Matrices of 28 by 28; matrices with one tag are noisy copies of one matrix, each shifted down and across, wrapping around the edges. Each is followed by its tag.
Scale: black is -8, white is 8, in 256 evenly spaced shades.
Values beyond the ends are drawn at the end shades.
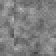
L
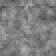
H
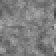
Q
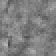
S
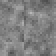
L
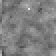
S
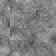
L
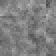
Q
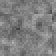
L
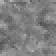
Q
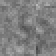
Q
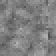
S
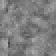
S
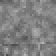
H
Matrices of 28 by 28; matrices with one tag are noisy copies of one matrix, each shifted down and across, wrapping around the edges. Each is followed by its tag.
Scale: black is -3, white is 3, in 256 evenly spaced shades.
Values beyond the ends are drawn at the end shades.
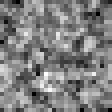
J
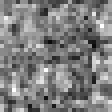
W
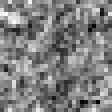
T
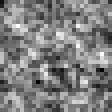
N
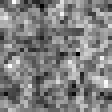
T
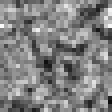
J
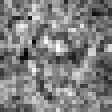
T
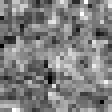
W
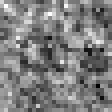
N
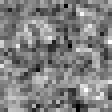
W
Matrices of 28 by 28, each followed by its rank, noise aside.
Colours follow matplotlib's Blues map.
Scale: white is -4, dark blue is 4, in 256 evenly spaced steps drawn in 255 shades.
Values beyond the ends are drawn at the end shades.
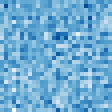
five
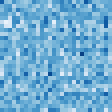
five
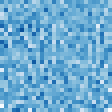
eight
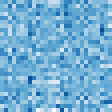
five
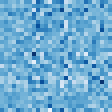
five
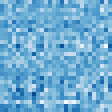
five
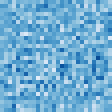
six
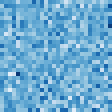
eight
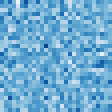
seven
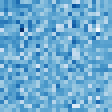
six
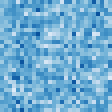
five
